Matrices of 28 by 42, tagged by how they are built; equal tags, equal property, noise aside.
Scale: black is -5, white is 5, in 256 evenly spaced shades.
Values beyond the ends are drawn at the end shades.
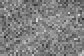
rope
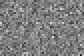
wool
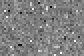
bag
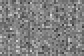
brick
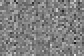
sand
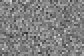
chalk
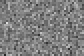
chalk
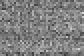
brick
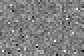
bag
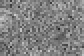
rope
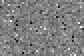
bag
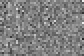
sand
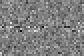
wool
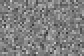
chalk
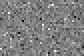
bag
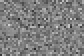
wool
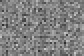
brick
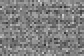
brick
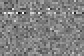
wool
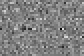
wool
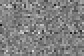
wool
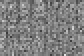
brick
